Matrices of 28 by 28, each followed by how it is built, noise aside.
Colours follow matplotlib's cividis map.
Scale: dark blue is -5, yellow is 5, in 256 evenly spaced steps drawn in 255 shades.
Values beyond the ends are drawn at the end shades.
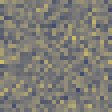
noise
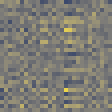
low rank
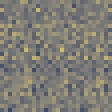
repeating columns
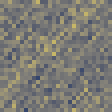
Hankel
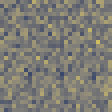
repeating columns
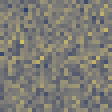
repeating columns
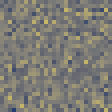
low rank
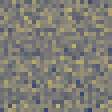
repeating columns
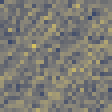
Hankel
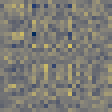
low rank
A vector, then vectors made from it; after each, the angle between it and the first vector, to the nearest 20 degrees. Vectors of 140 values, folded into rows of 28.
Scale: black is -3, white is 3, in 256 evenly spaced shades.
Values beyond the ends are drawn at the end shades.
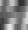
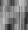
160 degrees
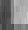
80 degrees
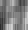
20 degrees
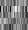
120 degrees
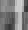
120 degrees
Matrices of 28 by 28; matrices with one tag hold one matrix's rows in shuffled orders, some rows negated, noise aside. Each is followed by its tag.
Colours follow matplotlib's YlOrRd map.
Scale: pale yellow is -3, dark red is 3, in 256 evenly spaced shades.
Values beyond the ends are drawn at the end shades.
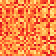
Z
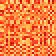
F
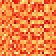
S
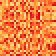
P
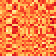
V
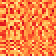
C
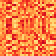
V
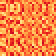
C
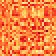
S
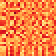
C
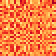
P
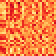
C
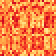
S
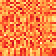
P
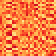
V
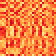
C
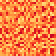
Z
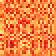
F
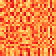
F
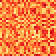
Z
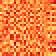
P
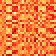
V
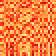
F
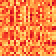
P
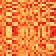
V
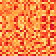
Z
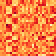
V
